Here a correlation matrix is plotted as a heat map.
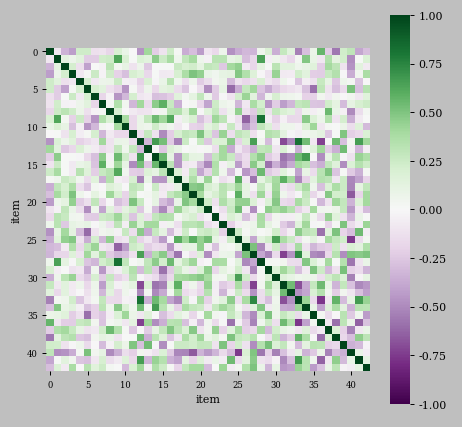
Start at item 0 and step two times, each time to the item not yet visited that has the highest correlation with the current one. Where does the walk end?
31
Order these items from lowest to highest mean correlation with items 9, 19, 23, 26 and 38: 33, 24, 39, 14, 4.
4, 24, 39, 33, 14
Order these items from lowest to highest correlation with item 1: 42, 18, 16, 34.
42, 18, 16, 34
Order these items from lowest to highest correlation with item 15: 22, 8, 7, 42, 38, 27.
8, 38, 42, 22, 27, 7
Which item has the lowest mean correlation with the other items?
40
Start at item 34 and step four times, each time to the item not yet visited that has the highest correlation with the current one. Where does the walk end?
27
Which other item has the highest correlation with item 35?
29
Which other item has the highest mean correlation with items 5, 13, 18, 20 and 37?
19
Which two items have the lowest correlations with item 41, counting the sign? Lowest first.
36, 31
